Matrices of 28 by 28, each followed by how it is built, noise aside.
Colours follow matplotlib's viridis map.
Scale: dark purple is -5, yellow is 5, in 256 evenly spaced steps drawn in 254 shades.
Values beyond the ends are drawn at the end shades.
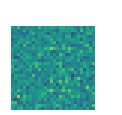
repeating rows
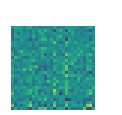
low rank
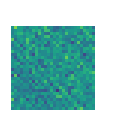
Toeplitz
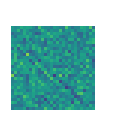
Toeplitz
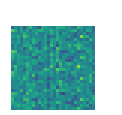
repeating rows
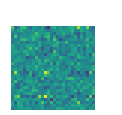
low rank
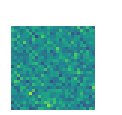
Toeplitz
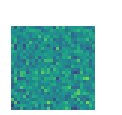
low rank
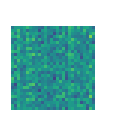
repeating rows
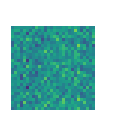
repeating rows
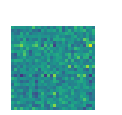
low rank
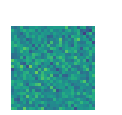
Toeplitz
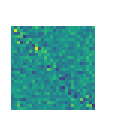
banded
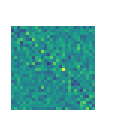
banded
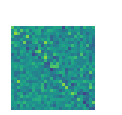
banded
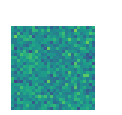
repeating rows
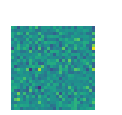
low rank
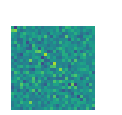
banded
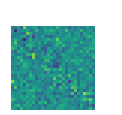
banded
